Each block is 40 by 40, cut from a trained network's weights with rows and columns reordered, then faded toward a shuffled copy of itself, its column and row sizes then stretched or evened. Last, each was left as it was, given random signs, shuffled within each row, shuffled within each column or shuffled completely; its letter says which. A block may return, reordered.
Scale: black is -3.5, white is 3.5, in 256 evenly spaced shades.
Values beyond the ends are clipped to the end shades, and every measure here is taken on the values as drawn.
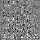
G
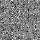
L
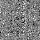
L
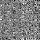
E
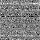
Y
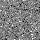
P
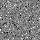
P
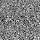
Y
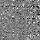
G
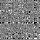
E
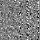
L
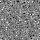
P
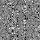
L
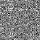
G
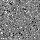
P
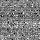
Y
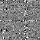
G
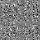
G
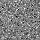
P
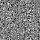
L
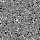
P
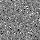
P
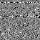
Y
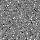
P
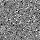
P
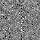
L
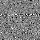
Y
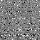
Y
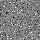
P
